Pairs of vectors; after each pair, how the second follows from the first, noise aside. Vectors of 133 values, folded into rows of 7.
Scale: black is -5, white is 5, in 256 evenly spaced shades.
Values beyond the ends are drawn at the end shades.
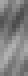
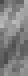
negated.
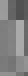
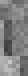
reversed, negated.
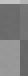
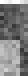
scaled up.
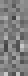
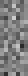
negated.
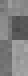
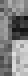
scaled up.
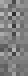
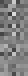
negated.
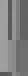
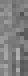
reversed, negated, partly zeroed.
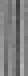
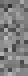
shuffled.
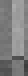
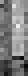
scaled up.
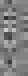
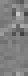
reversed, negated, partly zeroed.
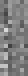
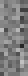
reversed, negated.
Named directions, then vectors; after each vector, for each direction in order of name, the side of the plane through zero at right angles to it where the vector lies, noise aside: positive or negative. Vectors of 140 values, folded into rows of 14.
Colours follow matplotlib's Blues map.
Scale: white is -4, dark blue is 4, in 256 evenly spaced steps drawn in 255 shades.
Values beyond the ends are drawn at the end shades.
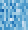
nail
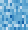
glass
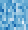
negative, positive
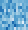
negative, positive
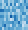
positive, positive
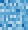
negative, negative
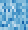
positive, negative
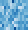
positive, negative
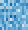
positive, positive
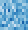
positive, negative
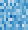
positive, positive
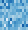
negative, negative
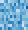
positive, positive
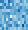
negative, negative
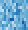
positive, negative
